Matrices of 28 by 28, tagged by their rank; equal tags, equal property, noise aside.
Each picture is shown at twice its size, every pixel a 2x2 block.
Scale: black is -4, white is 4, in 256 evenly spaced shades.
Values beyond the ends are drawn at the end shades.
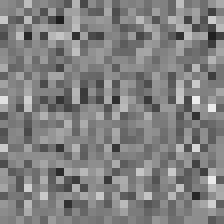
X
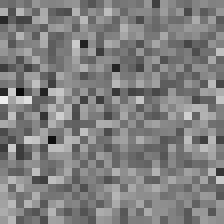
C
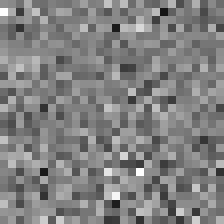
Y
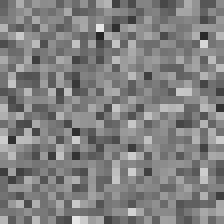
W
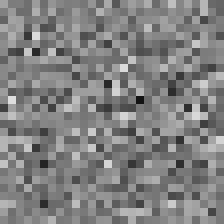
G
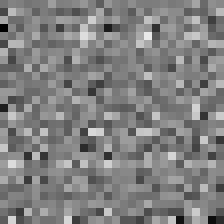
Y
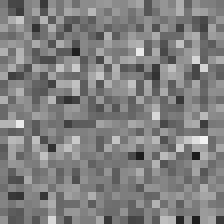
W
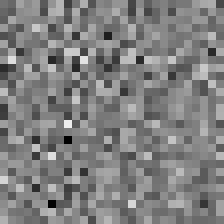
W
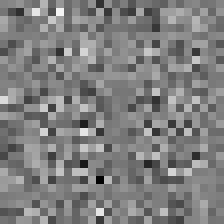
C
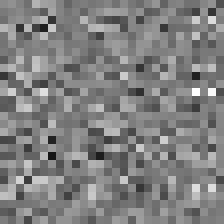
X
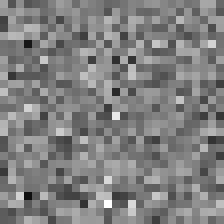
Y
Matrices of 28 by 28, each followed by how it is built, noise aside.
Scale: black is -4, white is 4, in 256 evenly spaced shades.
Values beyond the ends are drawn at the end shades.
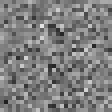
repeating rows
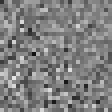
lower triangular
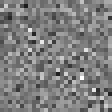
block diagonal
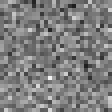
noise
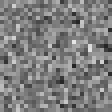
noise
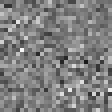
block diagonal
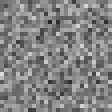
repeating columns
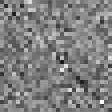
diagonal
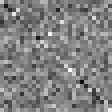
diagonal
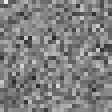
noise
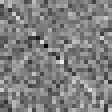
diagonal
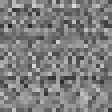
repeating columns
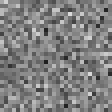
noise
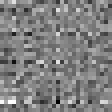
low rank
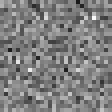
repeating columns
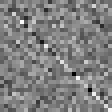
diagonal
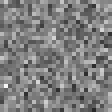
noise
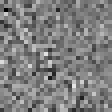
lower triangular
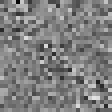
block diagonal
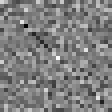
diagonal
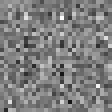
low rank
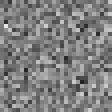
repeating rows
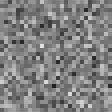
noise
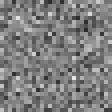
repeating rows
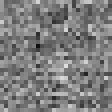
blocks
